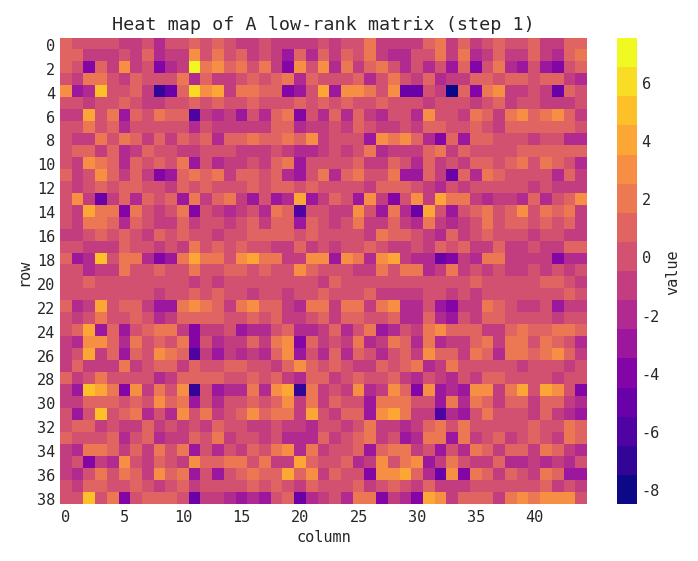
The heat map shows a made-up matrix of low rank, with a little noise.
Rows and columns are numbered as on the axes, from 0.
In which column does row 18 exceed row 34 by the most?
11
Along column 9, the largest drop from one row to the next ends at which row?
4
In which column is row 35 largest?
20
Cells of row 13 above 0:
17
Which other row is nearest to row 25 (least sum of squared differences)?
10
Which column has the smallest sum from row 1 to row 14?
33
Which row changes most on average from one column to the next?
29
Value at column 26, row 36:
-4
